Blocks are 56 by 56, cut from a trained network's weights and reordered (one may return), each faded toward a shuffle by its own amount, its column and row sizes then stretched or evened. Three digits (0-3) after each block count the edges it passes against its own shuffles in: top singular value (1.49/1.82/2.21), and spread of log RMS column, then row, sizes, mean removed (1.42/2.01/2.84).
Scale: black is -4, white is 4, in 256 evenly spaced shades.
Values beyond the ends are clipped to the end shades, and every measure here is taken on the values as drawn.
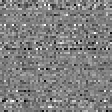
0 0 3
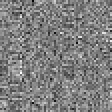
2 1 0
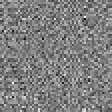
3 0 1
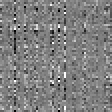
1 3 0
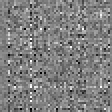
0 3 1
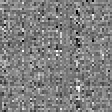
0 3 0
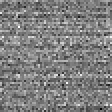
2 2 1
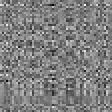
3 2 2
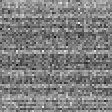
3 1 1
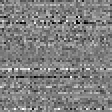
1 0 3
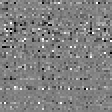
0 1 3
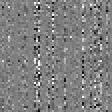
1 3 0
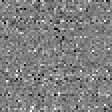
0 1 2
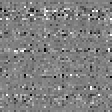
0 1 3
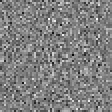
2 1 0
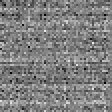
2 2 1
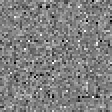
0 1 1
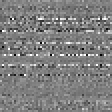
1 0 3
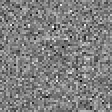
1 0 0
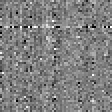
1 2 1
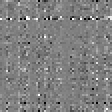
1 2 2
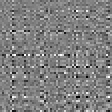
3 2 3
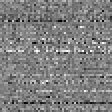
1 0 3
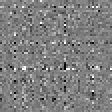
1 2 2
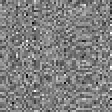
3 1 0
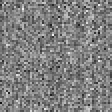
0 1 0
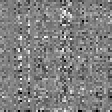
0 3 2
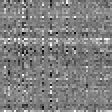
2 3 2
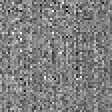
1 2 1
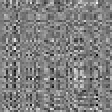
3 3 2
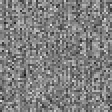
1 0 0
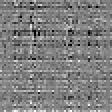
3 3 2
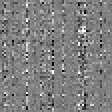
0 3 2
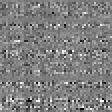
1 0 3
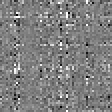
0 3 2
